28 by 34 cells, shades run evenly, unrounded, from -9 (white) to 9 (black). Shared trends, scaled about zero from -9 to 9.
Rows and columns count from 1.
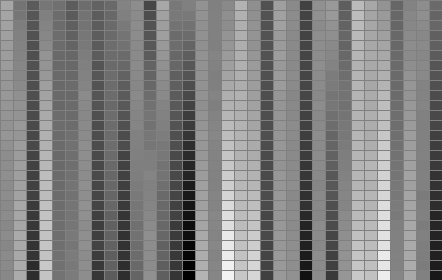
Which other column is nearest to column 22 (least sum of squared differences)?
1
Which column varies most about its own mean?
15
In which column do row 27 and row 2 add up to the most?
24
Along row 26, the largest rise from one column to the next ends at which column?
21
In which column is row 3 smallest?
28
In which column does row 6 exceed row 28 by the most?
18
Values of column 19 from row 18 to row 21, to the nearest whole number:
-4 -4 -4 -4
